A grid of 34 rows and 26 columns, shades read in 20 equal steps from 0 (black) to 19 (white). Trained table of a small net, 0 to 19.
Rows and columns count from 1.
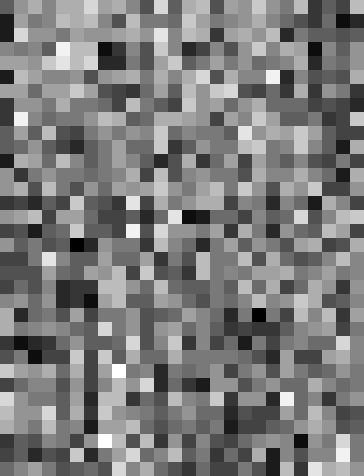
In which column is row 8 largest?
14
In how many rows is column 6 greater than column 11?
22
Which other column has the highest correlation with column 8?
9
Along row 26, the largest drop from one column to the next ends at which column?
7
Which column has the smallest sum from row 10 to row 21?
1
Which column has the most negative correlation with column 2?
24
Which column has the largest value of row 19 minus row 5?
8
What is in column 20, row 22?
10
